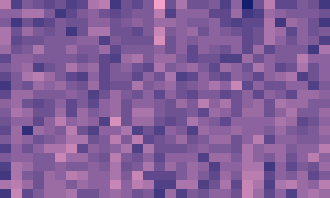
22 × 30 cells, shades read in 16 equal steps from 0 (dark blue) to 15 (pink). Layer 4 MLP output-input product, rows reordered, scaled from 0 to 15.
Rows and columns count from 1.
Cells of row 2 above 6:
19
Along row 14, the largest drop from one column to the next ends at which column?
12
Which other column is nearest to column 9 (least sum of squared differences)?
18
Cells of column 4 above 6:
12
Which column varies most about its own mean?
15
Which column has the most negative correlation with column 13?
25
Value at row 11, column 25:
8
